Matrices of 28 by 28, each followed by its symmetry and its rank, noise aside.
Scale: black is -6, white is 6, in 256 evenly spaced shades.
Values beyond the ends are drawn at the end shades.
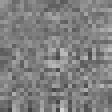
no symmetry, rank four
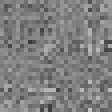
symmetric, rank four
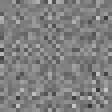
antisymmetric, rank four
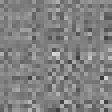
no symmetry, rank four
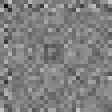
symmetric, rank four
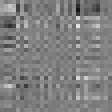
no symmetry, rank two
